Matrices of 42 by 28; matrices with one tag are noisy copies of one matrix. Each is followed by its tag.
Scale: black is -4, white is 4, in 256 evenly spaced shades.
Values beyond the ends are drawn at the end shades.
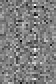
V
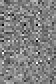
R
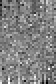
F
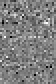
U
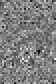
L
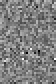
L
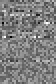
U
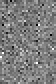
R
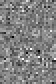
L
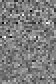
U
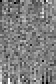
F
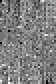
F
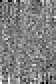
F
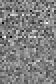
U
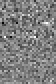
U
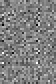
R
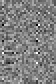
R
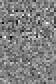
U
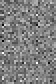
R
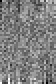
F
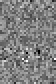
L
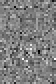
L
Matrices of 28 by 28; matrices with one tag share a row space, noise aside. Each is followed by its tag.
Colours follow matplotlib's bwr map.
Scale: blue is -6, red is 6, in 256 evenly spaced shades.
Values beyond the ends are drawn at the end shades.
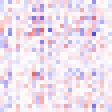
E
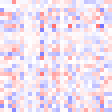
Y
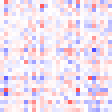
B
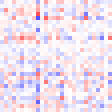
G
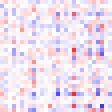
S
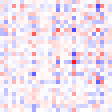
S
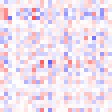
E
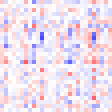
B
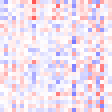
S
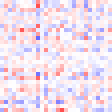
G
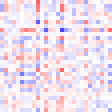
G
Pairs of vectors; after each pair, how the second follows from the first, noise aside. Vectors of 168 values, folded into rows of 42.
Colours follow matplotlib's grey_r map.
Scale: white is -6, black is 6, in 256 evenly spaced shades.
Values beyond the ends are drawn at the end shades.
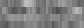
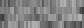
wrapped around, negated.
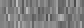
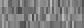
shuffled.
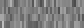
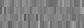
reversed, shrunk.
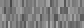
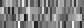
reversed, negated, scaled up.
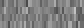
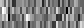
reversed, negated, scaled up.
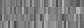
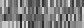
reversed, negated, scaled up.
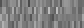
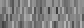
negated.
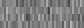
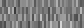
wrapped around.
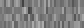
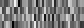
wrapped around, scaled up.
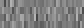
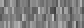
shuffled.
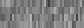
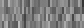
shuffled.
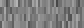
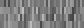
wrapped around, negated.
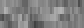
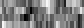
reversed, negated, scaled up.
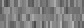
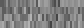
wrapped around, negated.
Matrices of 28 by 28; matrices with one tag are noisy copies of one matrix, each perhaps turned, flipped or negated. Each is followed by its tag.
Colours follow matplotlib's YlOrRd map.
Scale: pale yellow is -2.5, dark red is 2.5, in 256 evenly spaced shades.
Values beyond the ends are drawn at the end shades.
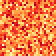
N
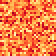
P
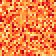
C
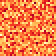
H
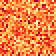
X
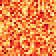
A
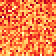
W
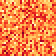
W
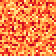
H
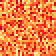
P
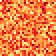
X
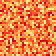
H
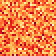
X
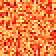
P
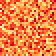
A
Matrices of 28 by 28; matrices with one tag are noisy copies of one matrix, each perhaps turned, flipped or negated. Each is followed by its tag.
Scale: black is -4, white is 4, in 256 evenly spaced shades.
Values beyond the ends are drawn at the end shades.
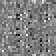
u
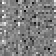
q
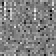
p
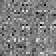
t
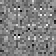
u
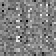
u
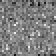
q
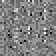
t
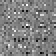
t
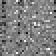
q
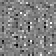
t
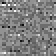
p
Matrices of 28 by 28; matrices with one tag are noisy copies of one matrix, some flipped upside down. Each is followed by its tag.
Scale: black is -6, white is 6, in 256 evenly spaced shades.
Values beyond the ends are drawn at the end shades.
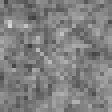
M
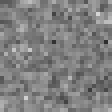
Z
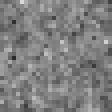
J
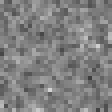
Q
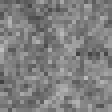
M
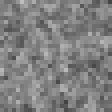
J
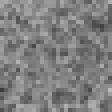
Z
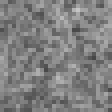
M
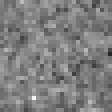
J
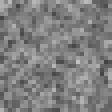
Q
